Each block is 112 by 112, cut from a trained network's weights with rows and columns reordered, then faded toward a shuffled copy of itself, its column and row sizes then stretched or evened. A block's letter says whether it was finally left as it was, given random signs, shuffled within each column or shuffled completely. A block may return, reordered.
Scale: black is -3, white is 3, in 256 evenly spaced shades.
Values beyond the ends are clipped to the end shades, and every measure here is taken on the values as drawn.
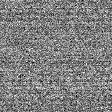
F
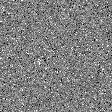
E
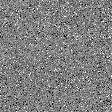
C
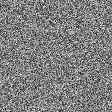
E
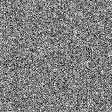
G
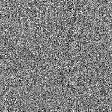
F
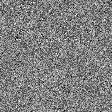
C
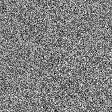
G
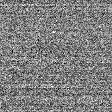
F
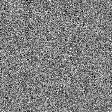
C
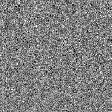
F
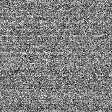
F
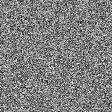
C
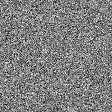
C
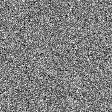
G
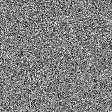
E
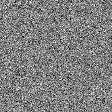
C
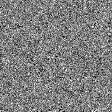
C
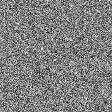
C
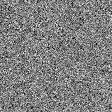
E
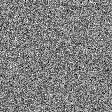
E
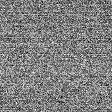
F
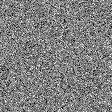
E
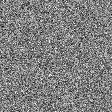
E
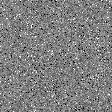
G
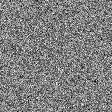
E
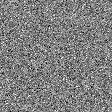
E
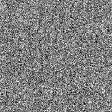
F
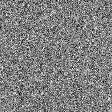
G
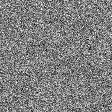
G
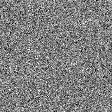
C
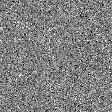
C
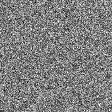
G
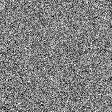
C
